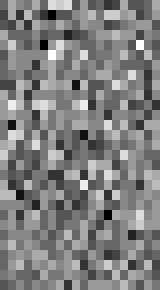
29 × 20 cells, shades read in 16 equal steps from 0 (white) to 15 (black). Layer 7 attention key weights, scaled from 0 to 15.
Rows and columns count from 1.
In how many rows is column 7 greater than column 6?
12
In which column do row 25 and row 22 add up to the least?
18
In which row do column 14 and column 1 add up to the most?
22
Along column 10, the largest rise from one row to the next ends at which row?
9
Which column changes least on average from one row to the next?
1
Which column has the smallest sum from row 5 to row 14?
7
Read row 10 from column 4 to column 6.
12 7 7
